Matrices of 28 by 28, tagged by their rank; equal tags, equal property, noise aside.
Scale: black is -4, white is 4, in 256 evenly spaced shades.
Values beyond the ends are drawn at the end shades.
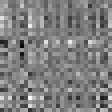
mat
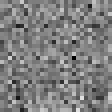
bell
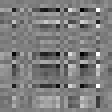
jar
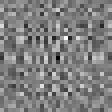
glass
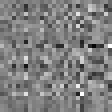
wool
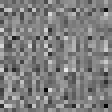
glass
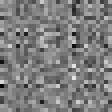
glass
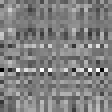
mat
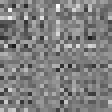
wool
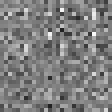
wool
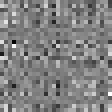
glass
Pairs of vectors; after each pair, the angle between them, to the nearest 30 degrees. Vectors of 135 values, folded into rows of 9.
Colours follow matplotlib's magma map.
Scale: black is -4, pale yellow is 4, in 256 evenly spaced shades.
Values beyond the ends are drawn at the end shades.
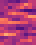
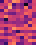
120 degrees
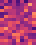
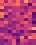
150 degrees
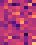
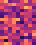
120 degrees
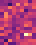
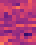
120 degrees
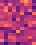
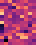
90 degrees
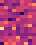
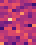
150 degrees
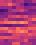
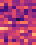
60 degrees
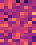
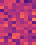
30 degrees
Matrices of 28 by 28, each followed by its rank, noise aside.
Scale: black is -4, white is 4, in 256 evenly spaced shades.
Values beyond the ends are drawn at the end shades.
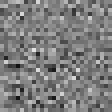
six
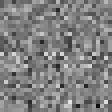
four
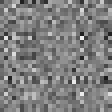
four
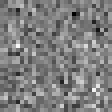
seven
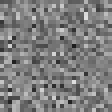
six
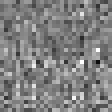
five
